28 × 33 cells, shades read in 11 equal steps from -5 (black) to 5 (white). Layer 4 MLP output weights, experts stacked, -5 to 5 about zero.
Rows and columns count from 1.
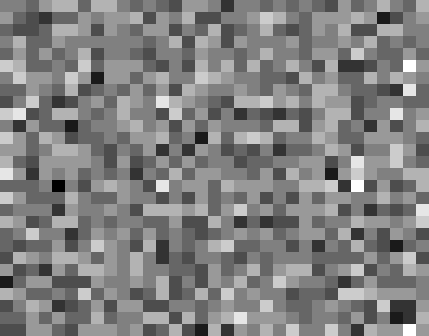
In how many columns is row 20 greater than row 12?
8
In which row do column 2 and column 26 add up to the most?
10
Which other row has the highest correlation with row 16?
18
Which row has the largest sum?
7
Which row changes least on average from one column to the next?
4
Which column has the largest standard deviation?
28
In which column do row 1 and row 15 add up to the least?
26
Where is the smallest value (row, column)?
16, 5
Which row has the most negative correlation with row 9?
19
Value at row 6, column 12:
-1
